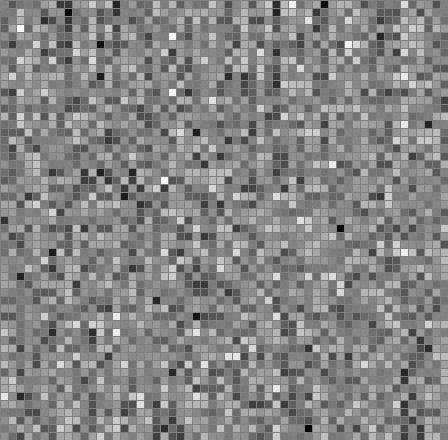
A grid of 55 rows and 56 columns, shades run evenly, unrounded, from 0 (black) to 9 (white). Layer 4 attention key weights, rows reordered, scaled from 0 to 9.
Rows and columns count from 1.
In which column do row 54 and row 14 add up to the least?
39
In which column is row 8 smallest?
9
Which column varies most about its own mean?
35
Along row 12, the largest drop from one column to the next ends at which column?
23
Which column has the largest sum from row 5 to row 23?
51
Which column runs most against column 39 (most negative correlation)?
32
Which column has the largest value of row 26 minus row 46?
5
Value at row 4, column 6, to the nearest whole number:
6
